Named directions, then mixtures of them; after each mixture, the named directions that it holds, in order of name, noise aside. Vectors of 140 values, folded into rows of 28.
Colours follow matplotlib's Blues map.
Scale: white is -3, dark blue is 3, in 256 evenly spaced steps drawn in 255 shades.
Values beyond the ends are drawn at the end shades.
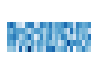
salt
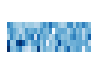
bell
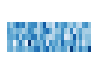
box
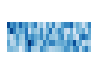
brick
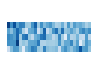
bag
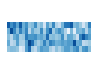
brick.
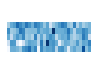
bell.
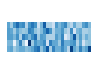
box.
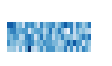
brick, salt.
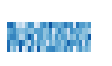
bell, salt.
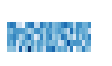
salt.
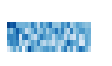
bag, salt.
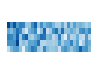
bag.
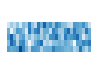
brick.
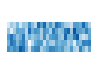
brick.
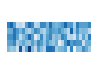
salt.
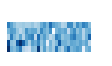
bell.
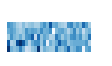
bell.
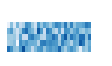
bag.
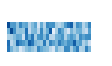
bell, brick.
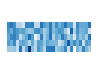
salt.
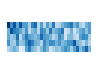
bag, brick.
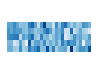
box, salt.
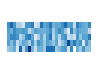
salt.
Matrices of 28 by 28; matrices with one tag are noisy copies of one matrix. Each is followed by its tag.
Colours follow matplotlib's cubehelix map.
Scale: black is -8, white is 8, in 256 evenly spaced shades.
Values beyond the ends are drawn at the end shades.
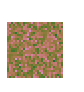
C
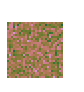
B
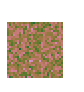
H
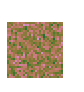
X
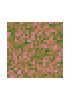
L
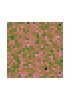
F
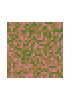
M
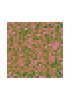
B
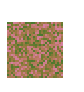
X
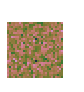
H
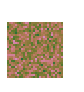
M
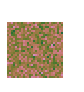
F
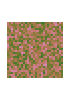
H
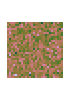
B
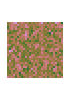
M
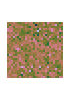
B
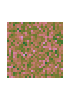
L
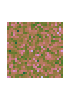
H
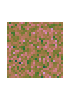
L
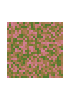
H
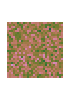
C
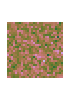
F
